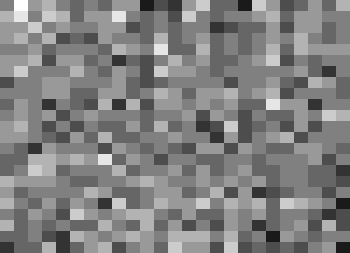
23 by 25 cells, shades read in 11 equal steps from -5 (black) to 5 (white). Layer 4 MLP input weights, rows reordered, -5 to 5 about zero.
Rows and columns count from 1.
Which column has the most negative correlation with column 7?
20
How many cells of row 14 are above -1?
15
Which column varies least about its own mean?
7
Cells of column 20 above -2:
20
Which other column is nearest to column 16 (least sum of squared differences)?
18
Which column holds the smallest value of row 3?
16
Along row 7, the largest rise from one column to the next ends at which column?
12
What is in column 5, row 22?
-3
